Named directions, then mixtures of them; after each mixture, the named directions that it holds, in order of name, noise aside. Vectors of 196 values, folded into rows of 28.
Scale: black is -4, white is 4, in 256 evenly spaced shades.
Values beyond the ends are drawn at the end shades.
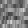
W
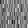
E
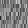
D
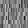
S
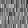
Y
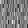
E.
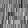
S, W, Y.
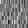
D, E, S.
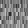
D, W, Y.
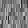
D, S, Y.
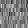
Y.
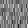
D, E, Y.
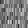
E, W.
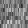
E, S, W.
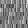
Y.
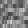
W.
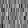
E, S.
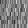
D, E.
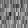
D, W, Y.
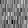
E, S, W.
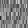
D.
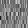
D.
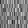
E.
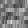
W.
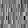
D, S.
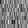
E.
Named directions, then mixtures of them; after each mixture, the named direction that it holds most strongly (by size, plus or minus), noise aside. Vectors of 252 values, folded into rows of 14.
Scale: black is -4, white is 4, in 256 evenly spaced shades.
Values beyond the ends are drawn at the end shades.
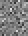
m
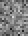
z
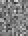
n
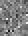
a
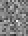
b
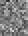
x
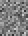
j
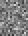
j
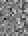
m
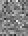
b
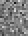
x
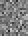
x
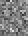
x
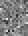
a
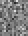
n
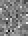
a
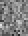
z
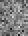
z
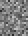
j
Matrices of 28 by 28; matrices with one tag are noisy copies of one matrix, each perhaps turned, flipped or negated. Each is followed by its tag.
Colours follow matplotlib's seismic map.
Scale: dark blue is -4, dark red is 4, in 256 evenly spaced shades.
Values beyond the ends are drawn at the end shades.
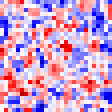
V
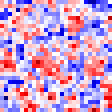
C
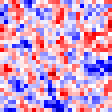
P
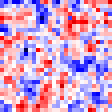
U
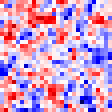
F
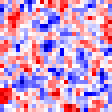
V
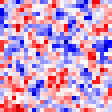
C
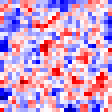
V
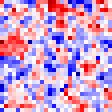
P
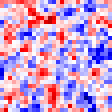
F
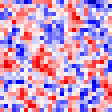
C
